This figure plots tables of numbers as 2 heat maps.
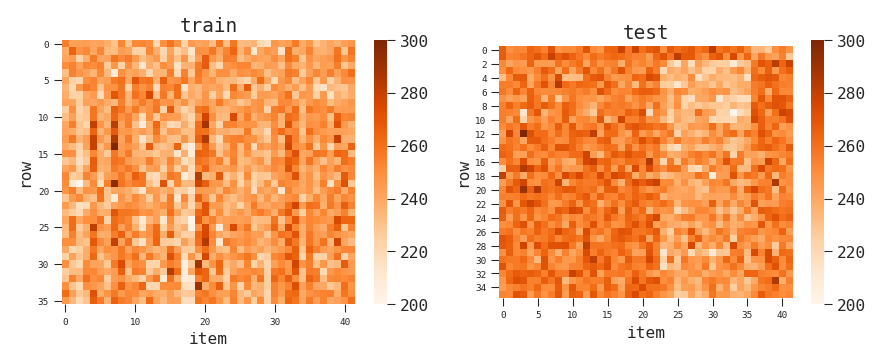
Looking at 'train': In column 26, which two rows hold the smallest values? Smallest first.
5, 34
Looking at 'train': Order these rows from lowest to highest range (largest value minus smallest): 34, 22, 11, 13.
34, 22, 13, 11
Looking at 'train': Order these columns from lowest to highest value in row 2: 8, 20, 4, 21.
21, 8, 4, 20
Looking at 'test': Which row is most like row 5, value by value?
14
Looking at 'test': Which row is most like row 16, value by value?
30
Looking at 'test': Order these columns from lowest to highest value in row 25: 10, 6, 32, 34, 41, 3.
34, 32, 41, 6, 10, 3
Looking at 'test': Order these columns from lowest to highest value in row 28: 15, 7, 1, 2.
2, 15, 1, 7
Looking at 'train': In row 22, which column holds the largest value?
33
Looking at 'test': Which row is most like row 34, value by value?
11
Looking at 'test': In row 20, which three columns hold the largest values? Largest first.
3, 5, 36
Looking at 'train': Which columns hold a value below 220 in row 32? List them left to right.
14, 17, 18
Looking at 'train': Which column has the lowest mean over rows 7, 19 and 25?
2
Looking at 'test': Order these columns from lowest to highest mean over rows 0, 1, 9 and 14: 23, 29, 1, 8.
29, 23, 1, 8
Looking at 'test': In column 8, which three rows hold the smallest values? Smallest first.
7, 29, 3
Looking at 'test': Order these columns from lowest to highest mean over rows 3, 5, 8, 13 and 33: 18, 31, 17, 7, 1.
31, 17, 18, 7, 1
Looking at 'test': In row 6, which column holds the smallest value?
33
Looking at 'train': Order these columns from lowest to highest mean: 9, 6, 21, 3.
6, 3, 21, 9
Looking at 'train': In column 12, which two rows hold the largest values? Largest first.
7, 14
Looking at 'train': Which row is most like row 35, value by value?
16
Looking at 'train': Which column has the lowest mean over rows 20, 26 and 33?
18
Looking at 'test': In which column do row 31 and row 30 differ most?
24
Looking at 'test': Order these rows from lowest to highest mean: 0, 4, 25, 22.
4, 25, 22, 0
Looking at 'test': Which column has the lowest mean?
25
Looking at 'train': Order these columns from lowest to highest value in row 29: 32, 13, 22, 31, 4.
13, 22, 31, 4, 32
